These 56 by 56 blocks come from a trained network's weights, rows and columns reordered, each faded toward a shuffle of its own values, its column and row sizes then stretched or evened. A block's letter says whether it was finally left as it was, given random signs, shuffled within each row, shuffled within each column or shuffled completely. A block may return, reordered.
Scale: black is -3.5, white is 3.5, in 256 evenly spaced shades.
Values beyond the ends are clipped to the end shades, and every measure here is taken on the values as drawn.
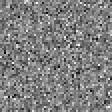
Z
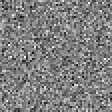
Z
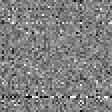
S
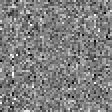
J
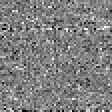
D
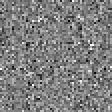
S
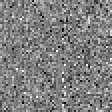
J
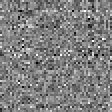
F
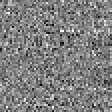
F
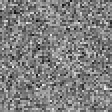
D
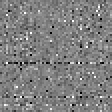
S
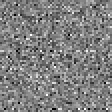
D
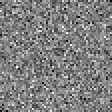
Z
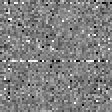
S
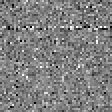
D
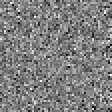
J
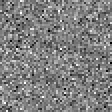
Z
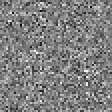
S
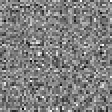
F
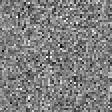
J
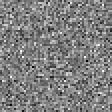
Z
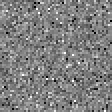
Z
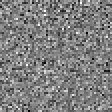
D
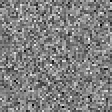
Z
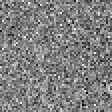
Z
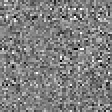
S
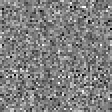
D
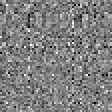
F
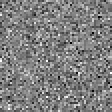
J
